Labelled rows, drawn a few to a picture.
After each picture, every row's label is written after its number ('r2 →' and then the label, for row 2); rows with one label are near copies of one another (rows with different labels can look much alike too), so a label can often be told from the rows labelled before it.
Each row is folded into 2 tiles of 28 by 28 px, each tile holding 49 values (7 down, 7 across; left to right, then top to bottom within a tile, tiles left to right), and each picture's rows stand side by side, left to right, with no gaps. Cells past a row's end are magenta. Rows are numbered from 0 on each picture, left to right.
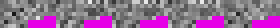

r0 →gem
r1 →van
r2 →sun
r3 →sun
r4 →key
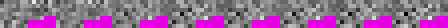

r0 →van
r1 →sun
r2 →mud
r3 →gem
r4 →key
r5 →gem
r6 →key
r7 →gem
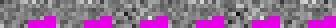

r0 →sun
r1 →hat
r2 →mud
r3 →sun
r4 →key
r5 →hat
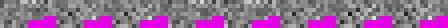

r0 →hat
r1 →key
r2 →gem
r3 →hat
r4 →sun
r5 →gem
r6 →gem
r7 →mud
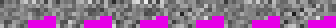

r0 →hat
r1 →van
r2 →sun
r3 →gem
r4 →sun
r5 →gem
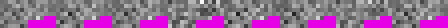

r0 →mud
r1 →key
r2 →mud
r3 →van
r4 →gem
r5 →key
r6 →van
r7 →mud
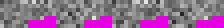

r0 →sun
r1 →mud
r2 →hat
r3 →key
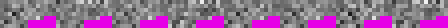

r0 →key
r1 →sun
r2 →mud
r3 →van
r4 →gem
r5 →key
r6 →mud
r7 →hat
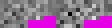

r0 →mud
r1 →gem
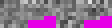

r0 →hat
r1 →van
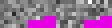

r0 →gem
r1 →van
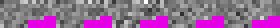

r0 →sun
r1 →sun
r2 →van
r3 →gem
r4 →mud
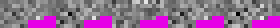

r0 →mud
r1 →key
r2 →hat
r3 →key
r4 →gem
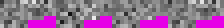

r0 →hat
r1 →key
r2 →gem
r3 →hat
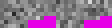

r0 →gem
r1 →van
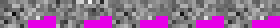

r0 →key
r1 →hat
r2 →key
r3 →mud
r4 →key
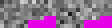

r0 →sun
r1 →key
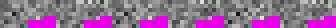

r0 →key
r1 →sun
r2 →key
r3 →van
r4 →gem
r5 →sun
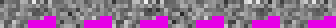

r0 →van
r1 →gem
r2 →van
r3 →key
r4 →hat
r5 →hat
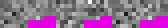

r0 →key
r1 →van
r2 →gem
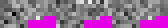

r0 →key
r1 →sun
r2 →mud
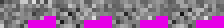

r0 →sun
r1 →key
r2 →key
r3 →gem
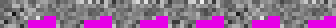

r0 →key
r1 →sun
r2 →sun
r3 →hat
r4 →key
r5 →sun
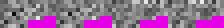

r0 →gem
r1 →gem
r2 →sun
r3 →hat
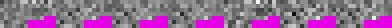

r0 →sun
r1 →gem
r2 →key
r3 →key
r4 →van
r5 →gem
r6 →mud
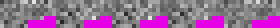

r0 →sun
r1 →key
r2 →mud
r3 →key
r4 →hat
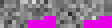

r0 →hat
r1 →mud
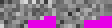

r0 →sun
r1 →gem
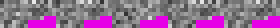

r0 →van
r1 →hat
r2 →mud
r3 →sun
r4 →van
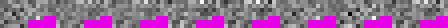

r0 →mud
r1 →sun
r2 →hat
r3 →van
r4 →hat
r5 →gem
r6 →gem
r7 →hat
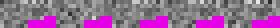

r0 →sun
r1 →mud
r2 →hat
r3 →sun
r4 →hat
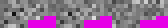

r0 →gem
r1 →gem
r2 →sun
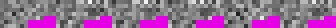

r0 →gem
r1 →van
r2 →hat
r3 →sun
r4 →mud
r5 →van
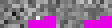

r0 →mud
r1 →hat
